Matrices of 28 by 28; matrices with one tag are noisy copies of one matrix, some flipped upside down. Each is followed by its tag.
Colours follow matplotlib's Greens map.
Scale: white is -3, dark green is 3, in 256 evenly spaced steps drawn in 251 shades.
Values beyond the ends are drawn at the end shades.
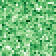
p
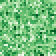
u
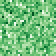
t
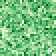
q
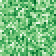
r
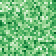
p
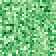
t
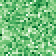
q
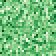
p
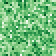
q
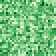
u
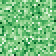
p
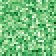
r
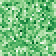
t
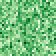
t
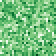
r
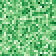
p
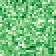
r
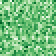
p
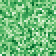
r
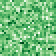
p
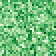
r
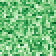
p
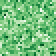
r
